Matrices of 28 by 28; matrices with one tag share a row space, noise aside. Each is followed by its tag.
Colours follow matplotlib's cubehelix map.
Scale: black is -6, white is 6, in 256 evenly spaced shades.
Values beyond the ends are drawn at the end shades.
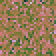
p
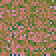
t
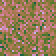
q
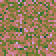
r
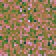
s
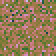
p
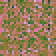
s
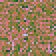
p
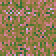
t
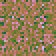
q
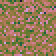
r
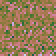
p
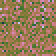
q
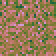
r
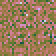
t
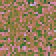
s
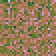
s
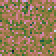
p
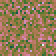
p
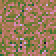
r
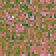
p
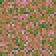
p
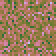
s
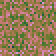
p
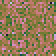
t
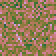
r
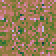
q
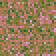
p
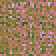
p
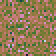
t
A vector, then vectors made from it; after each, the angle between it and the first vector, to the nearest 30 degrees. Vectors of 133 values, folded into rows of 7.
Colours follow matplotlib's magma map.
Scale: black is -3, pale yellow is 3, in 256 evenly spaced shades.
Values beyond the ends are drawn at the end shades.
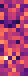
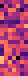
30 degrees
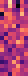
120 degrees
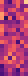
60 degrees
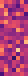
120 degrees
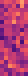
90 degrees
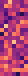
90 degrees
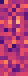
120 degrees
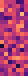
90 degrees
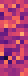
150 degrees
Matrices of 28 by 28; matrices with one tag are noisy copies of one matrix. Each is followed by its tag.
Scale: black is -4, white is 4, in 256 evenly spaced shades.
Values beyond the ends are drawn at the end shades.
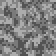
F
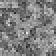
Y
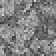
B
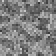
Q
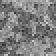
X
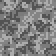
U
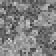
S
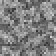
F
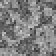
Y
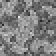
B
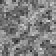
U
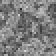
X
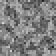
F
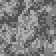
B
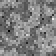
Y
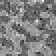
Q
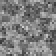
Q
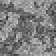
X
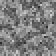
F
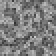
F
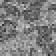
S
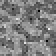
Q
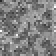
U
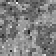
S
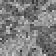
S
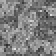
B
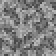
F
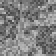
S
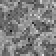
U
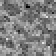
Q
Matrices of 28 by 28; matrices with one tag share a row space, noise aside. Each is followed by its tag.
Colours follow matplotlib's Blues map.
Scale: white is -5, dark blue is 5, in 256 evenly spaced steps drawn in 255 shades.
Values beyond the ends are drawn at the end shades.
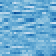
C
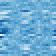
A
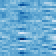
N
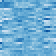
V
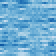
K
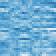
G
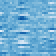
K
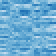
G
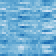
N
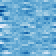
A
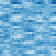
C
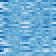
A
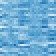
K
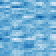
C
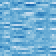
C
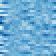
A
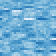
C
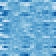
A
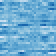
K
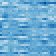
K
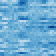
K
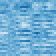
G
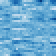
C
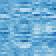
G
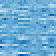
K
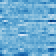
K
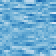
C
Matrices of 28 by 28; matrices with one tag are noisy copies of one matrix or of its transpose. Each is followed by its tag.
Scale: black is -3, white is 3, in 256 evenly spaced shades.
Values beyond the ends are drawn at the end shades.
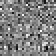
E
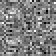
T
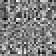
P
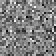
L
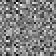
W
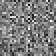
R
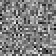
R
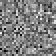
R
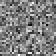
L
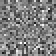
P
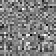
E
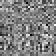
E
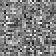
T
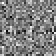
L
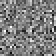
L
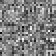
T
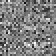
E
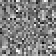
P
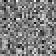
P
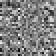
P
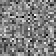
R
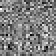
E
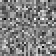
P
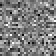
P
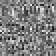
T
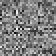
R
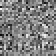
E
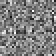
L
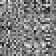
E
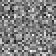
W
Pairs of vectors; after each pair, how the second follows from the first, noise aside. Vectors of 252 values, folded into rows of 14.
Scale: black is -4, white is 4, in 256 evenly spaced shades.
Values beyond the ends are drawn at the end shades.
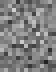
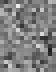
shuffled.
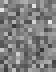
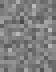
wrapped around, shrunk.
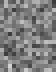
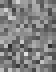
shuffled.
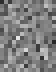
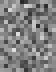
shuffled.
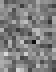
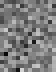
sign-scrambled.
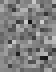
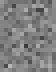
wrapped around, shrunk.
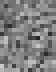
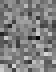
sign-scrambled.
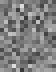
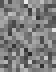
shuffled.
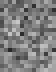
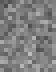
reversed, negated, shrunk.
